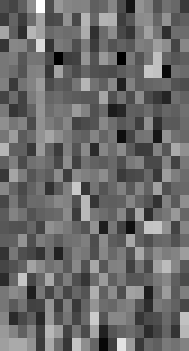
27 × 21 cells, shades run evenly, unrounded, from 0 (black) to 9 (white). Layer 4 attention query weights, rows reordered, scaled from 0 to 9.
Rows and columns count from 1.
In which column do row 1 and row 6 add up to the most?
5
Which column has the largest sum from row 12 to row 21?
19
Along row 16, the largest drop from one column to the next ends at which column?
11
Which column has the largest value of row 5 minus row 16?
18
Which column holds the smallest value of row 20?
7
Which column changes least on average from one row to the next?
8
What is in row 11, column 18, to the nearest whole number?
1
